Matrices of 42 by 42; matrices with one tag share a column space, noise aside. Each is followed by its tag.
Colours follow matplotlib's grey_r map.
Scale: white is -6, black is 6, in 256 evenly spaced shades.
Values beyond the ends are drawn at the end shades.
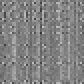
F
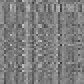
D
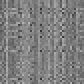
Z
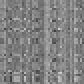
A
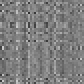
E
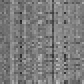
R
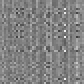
Z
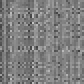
Z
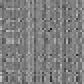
A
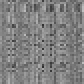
D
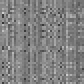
Z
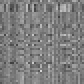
D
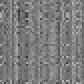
F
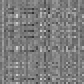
Z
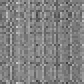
F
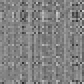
F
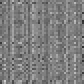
R
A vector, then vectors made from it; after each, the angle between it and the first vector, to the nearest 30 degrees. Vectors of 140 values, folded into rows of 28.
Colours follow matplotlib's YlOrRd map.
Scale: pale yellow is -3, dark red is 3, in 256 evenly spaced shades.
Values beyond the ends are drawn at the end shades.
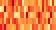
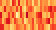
60 degrees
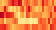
60 degrees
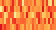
30 degrees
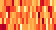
60 degrees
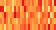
150 degrees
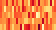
120 degrees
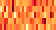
60 degrees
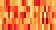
90 degrees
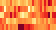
120 degrees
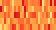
150 degrees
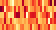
150 degrees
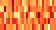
30 degrees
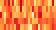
60 degrees
